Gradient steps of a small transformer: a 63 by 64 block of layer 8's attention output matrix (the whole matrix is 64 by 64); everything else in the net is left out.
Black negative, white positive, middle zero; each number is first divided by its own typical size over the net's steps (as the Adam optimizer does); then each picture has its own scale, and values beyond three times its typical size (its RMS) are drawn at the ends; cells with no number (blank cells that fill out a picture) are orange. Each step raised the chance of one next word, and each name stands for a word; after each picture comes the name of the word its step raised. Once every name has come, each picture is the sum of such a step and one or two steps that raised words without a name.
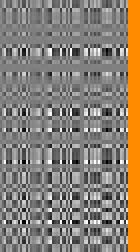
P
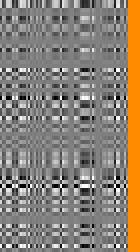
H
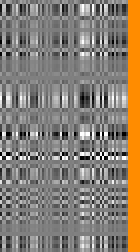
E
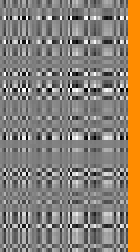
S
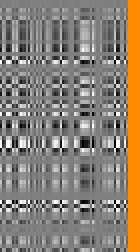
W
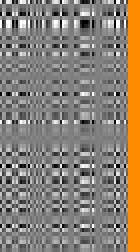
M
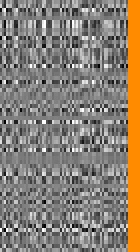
M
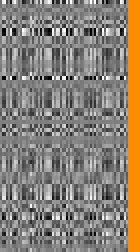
P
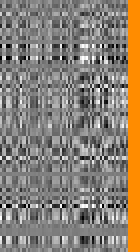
W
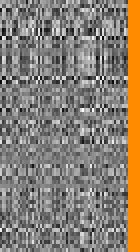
M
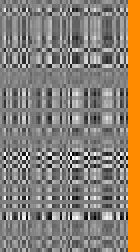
E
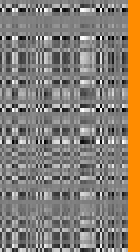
E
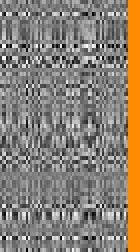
W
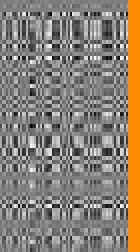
W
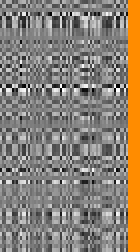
S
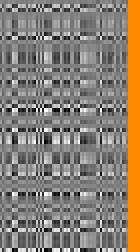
P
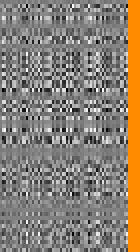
S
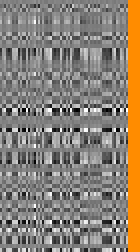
P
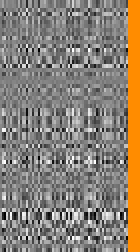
P
